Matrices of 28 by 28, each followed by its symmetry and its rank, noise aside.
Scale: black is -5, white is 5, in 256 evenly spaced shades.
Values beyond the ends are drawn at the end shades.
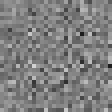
no symmetry, rank four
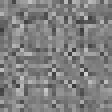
antisymmetric, rank four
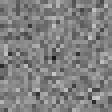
no symmetry, rank six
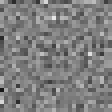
no symmetry, rank five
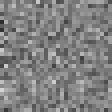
no symmetry, rank five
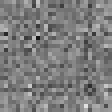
symmetric, rank four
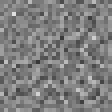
symmetric, rank five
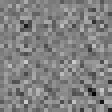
symmetric, rank five
